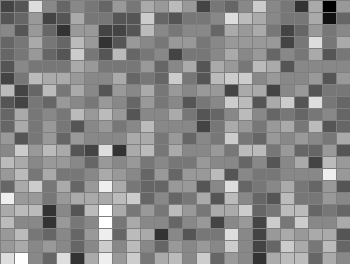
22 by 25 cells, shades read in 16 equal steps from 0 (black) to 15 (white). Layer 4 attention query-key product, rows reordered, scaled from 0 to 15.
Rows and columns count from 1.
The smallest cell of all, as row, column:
1, 24
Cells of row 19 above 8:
9
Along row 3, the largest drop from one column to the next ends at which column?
8
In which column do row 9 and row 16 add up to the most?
17
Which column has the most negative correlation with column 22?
19
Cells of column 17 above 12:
3
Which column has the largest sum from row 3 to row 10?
6
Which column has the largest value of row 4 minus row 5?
13
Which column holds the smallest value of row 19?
4
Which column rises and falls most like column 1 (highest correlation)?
15
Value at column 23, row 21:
7
